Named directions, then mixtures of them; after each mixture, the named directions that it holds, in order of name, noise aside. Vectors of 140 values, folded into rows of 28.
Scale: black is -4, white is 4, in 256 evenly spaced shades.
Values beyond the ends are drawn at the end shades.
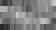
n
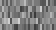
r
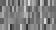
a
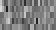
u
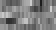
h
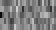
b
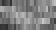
n.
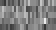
a, n.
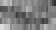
n.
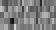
b, h, u.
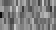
b.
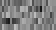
h, r.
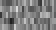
b, h.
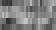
h, n.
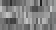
h, n, u.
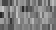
b, n, r.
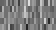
a.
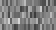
r.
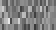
r, u.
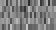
a, r.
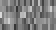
b, r, u.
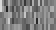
u.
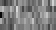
b, n.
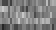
n, r.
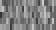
a, b, u.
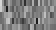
u.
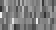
b, r, u.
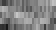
n.
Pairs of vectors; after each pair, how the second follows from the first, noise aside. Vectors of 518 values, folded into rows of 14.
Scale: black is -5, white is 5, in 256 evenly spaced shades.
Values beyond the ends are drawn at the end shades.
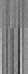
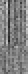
reversed.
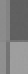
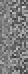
sign-scrambled.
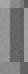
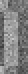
reversed, negated.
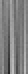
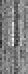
wrapped around, negated.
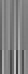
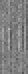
wrapped around, negated, shrunk.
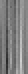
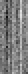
reversed, negated.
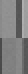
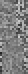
sign-scrambled.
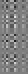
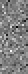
shuffled.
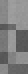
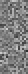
sign-scrambled.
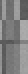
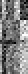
scaled up.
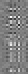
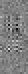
reversed, negated, partly zeroed.
